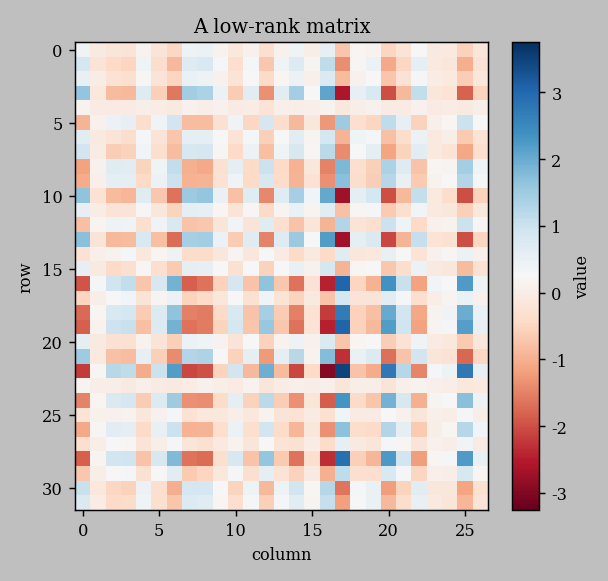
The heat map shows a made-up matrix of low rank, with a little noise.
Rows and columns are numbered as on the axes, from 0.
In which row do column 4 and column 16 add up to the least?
22
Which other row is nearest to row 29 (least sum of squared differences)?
12
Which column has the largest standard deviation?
17
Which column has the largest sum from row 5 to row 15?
16
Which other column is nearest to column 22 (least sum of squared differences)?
19
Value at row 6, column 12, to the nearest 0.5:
-0.5
